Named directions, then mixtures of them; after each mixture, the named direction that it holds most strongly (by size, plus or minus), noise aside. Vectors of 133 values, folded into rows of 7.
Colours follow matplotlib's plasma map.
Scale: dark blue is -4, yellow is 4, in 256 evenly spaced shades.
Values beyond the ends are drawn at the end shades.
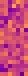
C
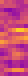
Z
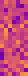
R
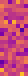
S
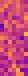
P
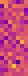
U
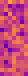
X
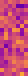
X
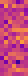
U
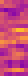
Z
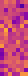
R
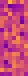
X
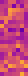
C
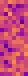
X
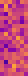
X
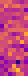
P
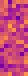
C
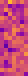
X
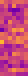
Z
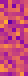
C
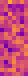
X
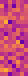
U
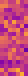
S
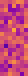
C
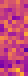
P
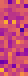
S
